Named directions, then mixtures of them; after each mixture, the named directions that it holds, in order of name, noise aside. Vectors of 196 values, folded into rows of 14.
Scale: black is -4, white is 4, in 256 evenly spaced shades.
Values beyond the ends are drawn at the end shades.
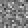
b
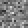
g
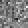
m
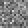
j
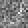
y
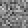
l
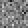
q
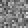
b, m.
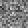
l.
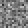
b.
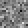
g, y.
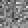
m.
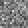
j.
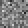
j, q.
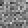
j, l.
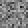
b, l, q.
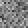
j, m.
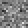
g, y.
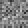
j, q, y.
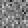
q.
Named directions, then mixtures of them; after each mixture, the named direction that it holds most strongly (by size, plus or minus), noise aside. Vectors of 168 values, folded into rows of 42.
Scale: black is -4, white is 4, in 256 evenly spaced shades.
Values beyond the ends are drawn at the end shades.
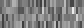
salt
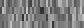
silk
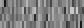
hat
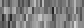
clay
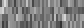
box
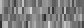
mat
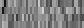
silk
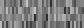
hat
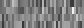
salt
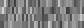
silk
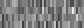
salt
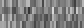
clay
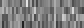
box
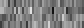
mat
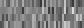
salt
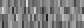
box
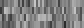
clay
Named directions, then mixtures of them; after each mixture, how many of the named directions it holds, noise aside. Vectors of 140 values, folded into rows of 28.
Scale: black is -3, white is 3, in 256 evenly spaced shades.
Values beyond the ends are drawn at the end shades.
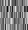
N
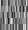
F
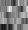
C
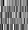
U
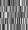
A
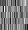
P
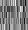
three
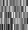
four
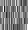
one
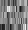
three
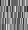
two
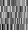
three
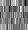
three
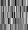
three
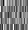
one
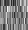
four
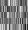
four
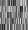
four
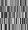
one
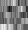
one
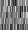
four
